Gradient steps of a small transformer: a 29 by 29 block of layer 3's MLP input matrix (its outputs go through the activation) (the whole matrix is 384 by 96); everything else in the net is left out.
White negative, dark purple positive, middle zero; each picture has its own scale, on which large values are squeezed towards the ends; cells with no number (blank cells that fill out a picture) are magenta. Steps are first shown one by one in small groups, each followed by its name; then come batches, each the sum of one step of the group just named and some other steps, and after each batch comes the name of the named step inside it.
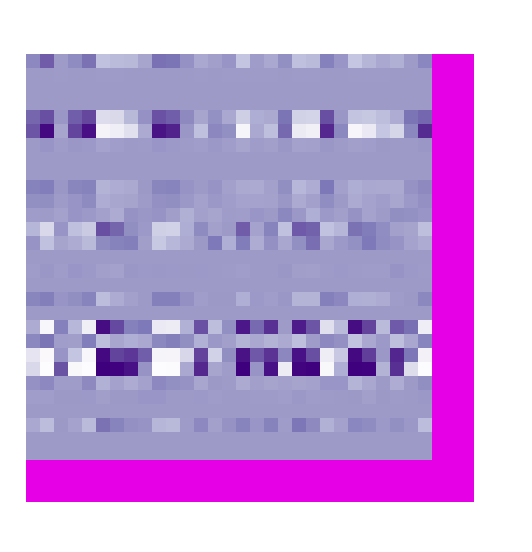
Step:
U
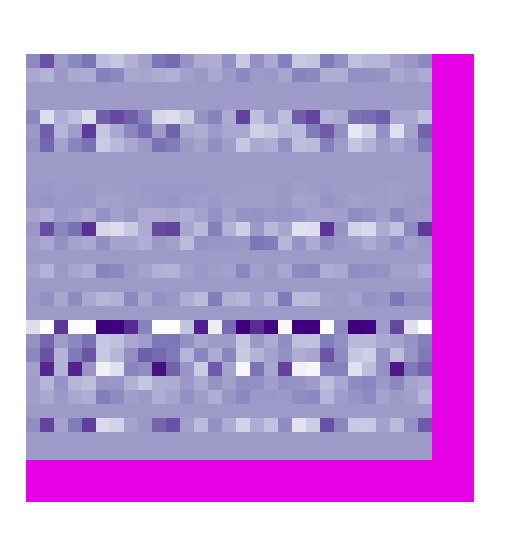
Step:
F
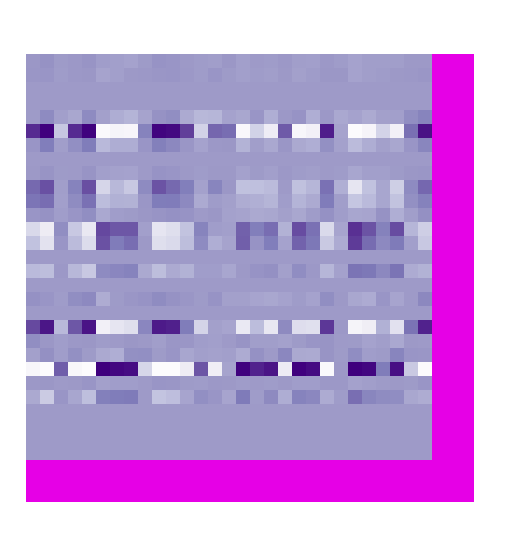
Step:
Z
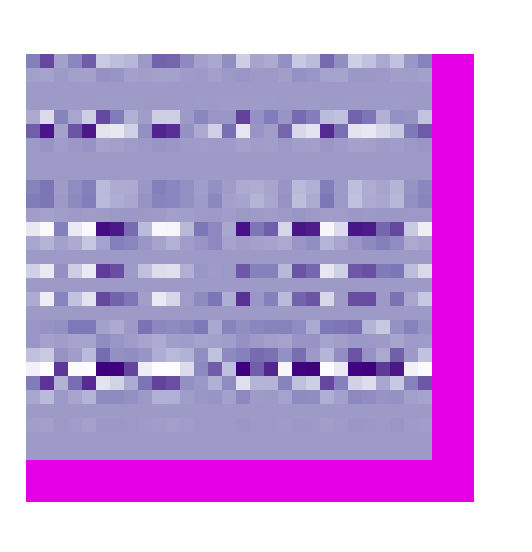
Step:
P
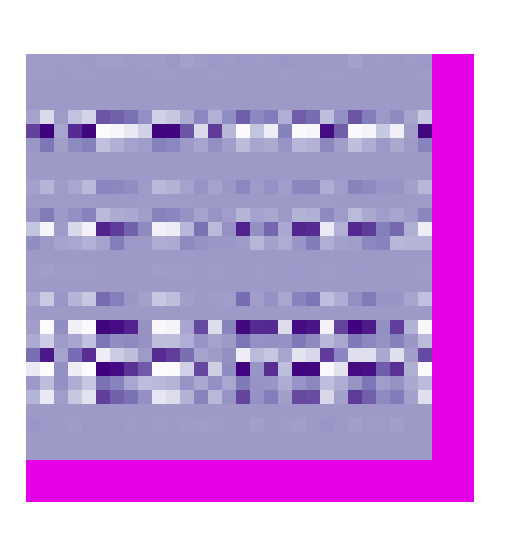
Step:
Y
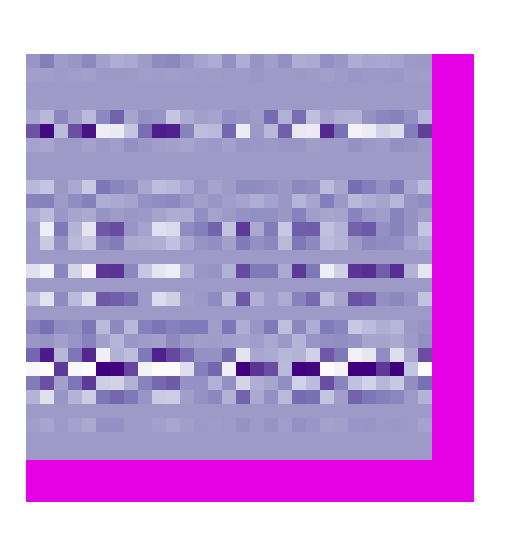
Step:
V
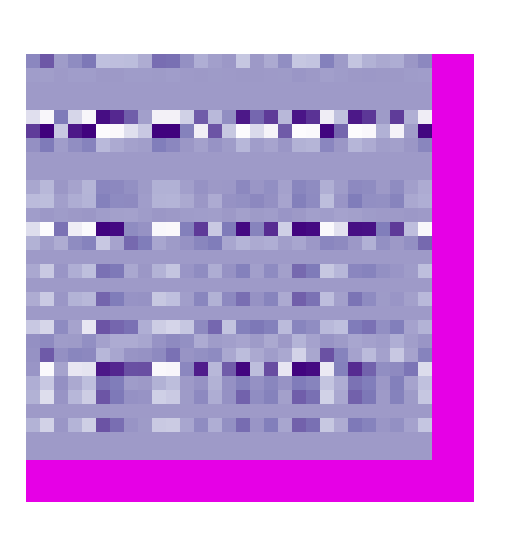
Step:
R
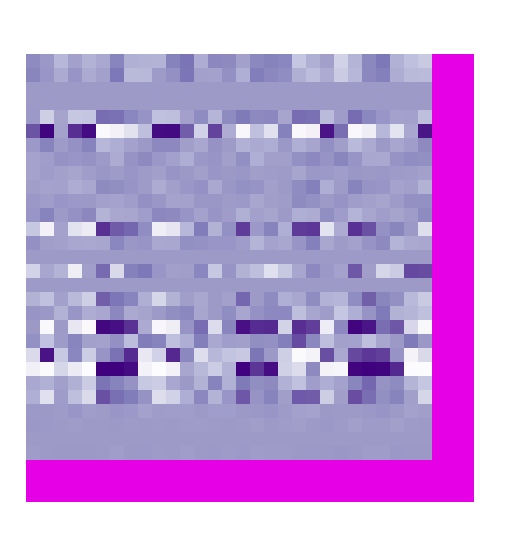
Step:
Y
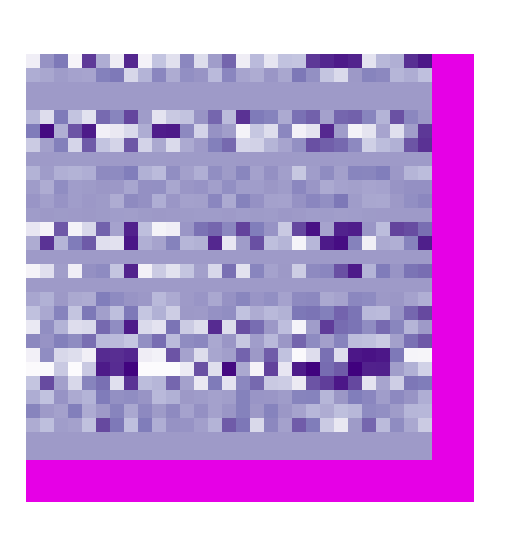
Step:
R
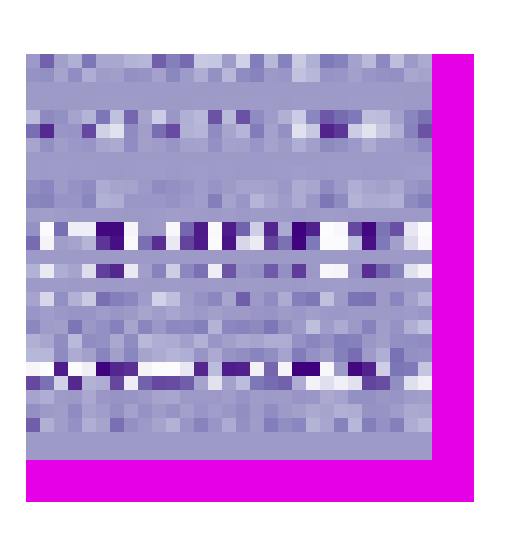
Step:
P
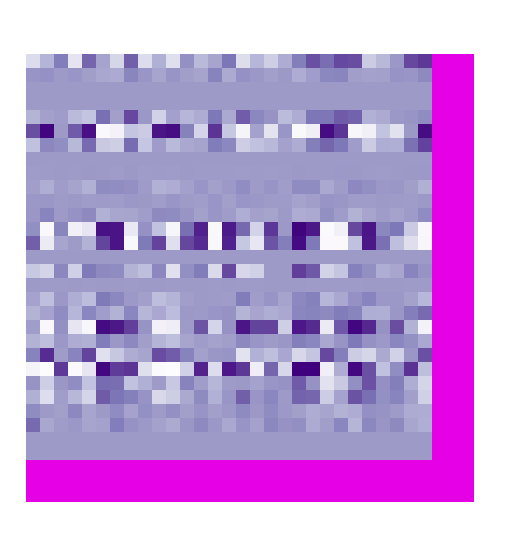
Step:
Y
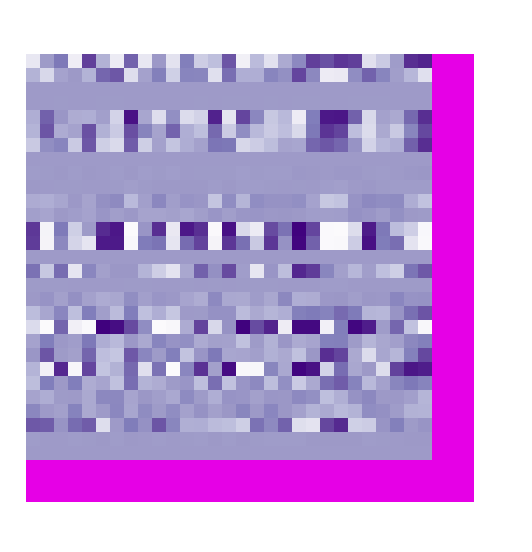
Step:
F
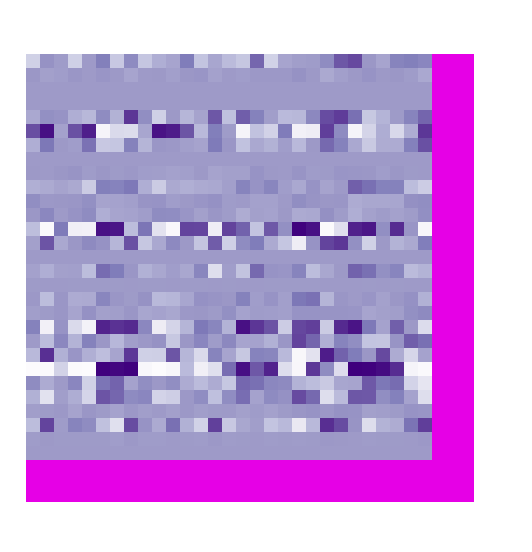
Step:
Y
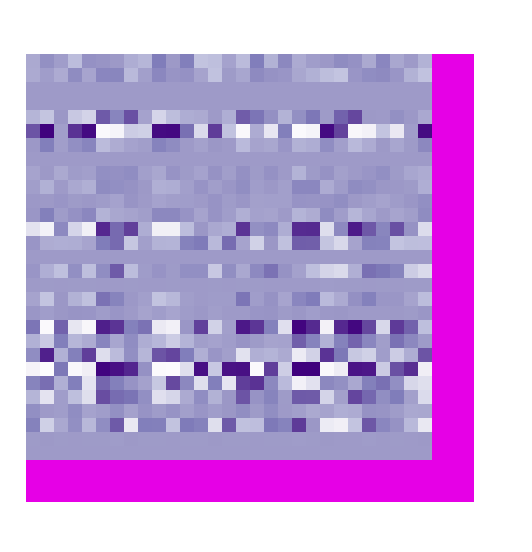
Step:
Y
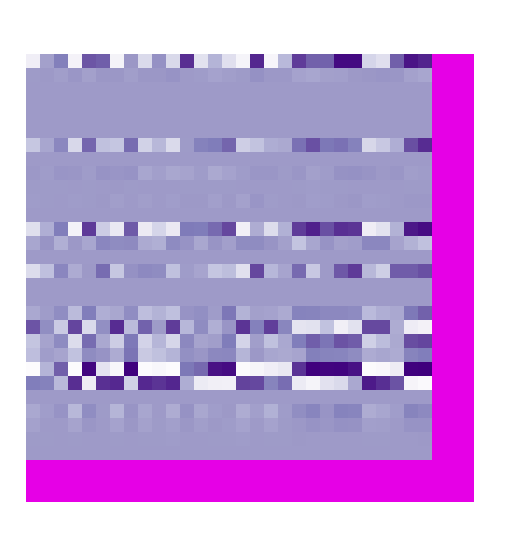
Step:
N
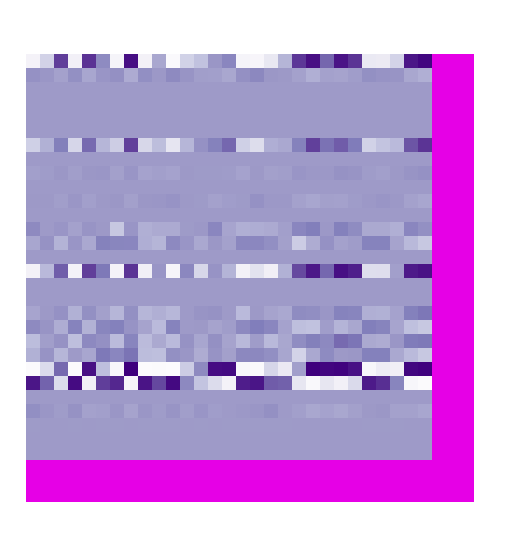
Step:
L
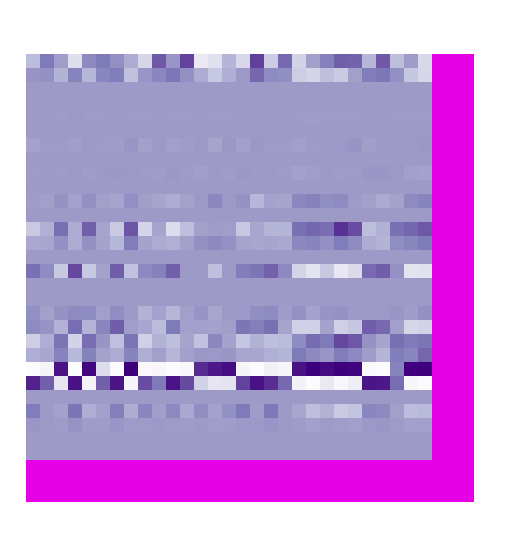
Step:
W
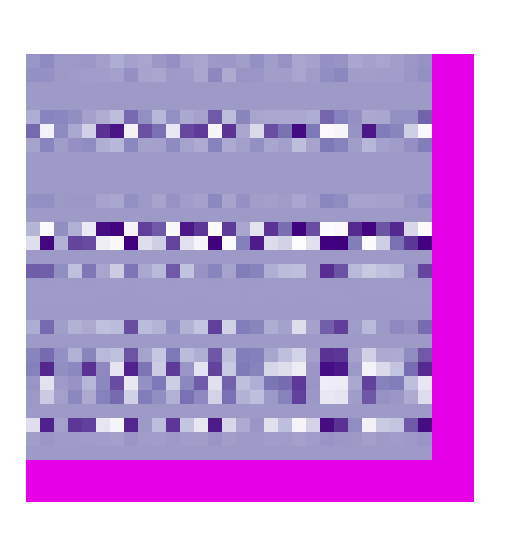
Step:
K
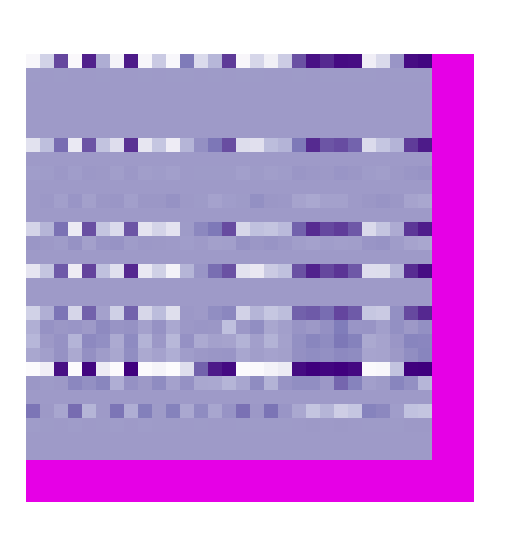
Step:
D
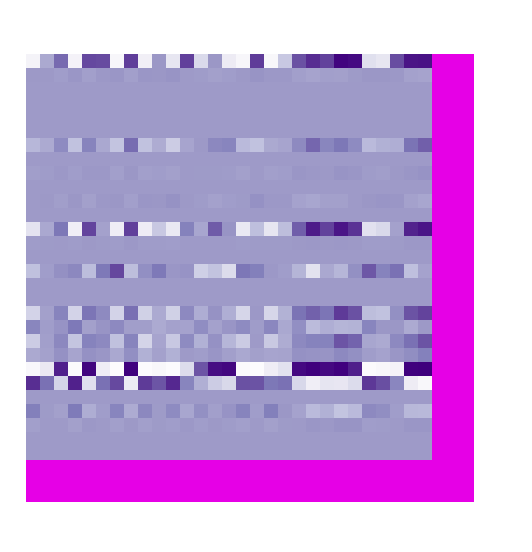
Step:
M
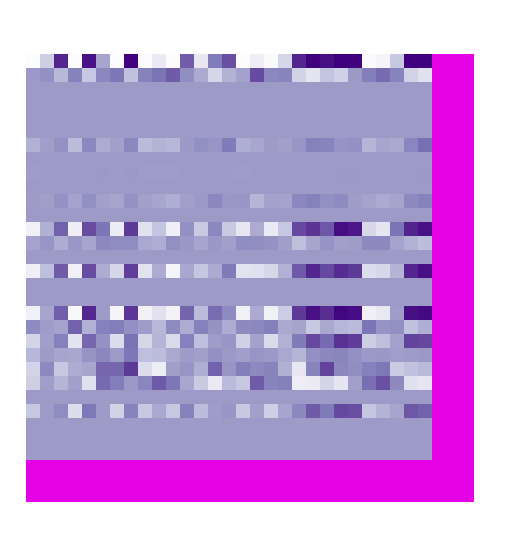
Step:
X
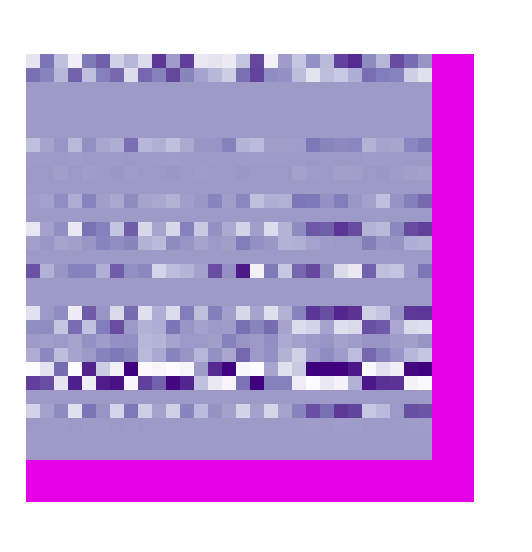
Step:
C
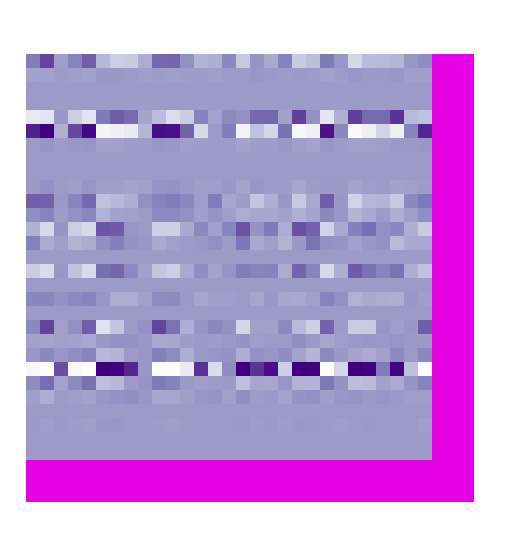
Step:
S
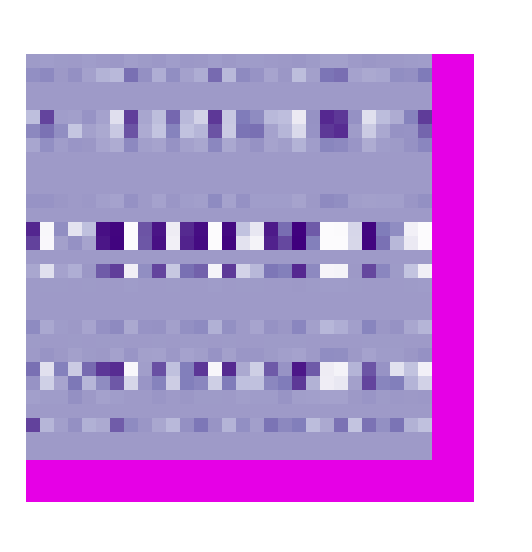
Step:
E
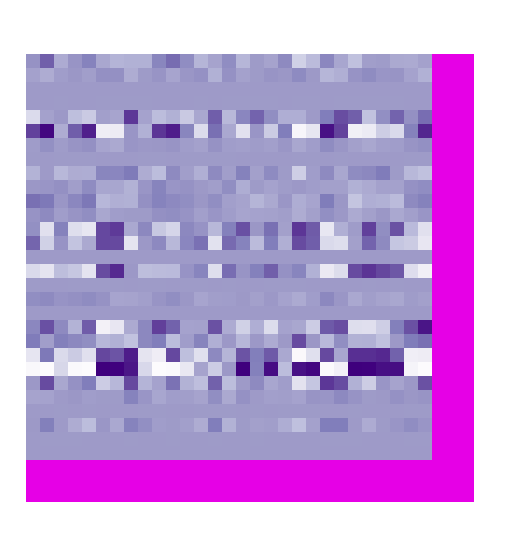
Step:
S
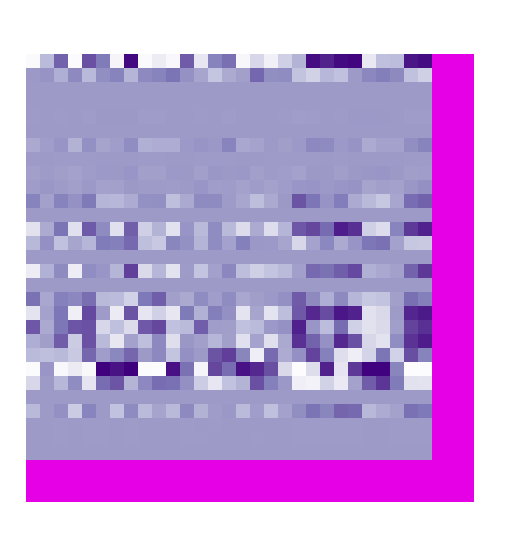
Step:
X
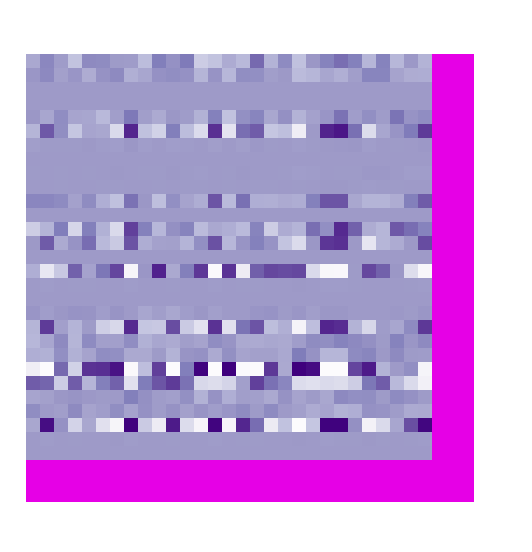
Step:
W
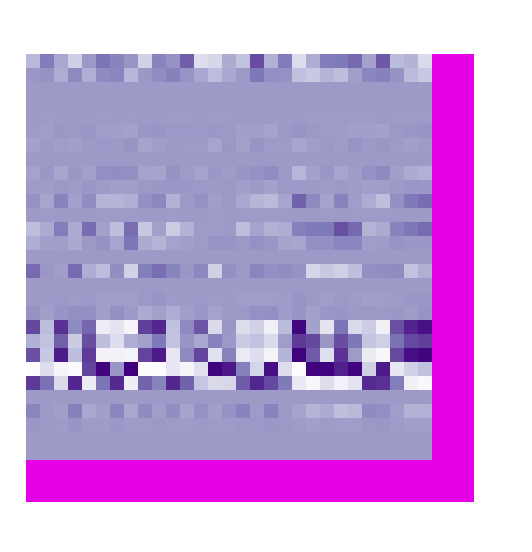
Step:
W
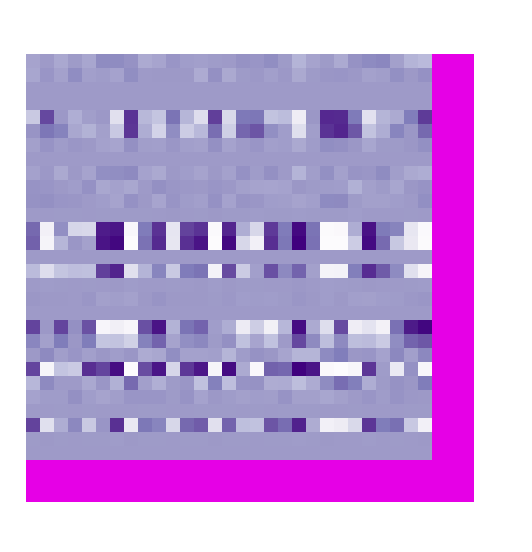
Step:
E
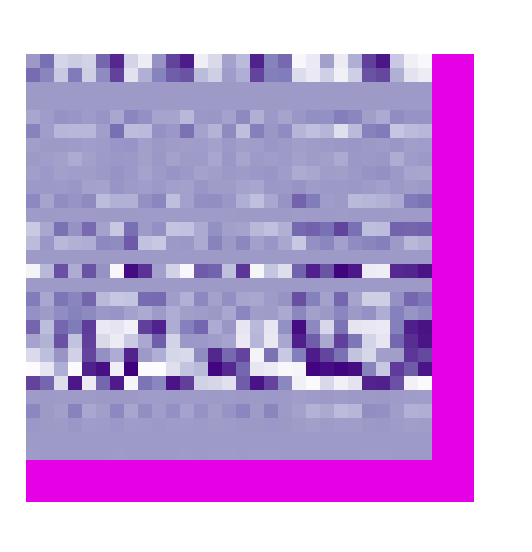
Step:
W
